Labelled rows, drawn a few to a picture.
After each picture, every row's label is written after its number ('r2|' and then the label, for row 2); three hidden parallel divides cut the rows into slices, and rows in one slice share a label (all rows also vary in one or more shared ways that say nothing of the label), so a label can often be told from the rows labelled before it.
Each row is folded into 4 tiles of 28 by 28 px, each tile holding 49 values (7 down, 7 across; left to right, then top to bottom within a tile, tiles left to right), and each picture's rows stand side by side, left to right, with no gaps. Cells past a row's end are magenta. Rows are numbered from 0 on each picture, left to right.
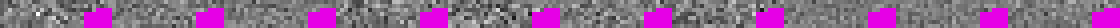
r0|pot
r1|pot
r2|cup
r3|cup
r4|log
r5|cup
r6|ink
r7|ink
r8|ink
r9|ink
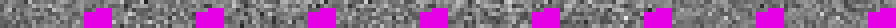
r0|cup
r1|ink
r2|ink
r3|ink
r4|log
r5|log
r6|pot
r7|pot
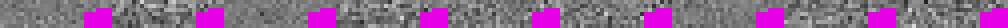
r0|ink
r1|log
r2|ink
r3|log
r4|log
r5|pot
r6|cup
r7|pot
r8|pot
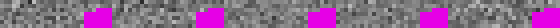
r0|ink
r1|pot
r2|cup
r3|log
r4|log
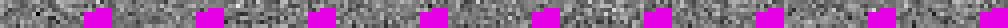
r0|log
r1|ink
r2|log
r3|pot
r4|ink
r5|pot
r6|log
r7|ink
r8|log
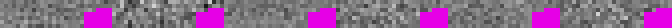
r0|pot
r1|cup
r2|ink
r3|pot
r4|cup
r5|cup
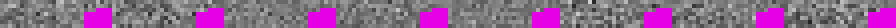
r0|ink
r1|log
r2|ink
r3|log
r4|pot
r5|cup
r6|pot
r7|cup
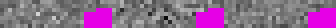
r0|pot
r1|log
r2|pot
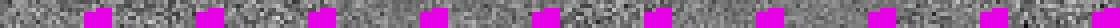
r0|pot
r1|log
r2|cup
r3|ink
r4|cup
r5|pot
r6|log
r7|cup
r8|ink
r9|ink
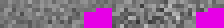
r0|cup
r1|cup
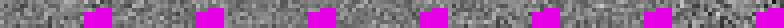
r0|pot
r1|log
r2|cup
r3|log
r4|cup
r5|cup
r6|cup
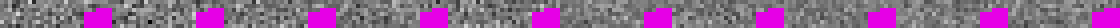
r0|cup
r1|pot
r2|ink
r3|cup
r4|ink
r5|cup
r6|log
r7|log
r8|pot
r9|ink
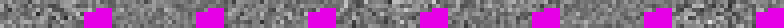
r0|ink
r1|pot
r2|pot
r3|ink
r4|cup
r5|cup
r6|log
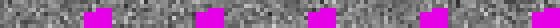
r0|cup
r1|ink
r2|log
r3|log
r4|cup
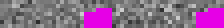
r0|cup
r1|pot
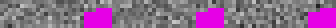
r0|log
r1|ink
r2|pot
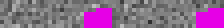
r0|ink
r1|pot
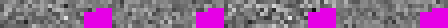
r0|ink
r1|pot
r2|log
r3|log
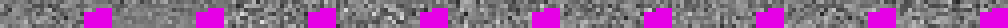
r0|ink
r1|pot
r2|log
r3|pot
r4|cup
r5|cup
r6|pot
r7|ink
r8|pot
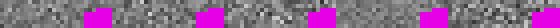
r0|cup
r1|cup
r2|cup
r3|cup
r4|log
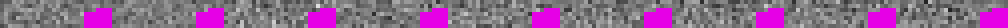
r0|pot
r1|pot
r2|ink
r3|log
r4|pot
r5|log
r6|cup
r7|pot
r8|ink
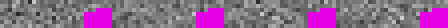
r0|log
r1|cup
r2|cup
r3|cup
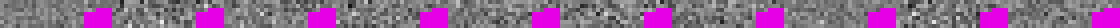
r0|pot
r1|ink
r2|pot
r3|cup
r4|log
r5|cup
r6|cup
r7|log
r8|log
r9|log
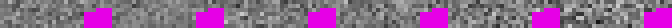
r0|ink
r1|pot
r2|pot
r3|cup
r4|pot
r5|pot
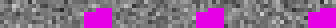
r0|ink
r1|cup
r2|pot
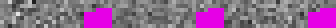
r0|log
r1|log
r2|ink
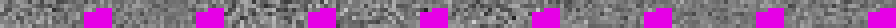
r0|log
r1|log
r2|ink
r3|cup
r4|cup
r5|pot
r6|log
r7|pot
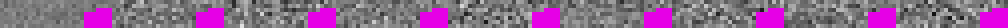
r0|ink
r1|log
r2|pot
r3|log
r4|pot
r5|pot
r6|ink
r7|ink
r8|log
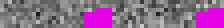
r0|log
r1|log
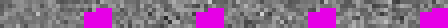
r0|cup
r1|log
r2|cup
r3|cup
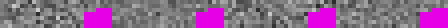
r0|cup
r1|ink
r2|cup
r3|ink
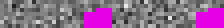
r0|ink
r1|log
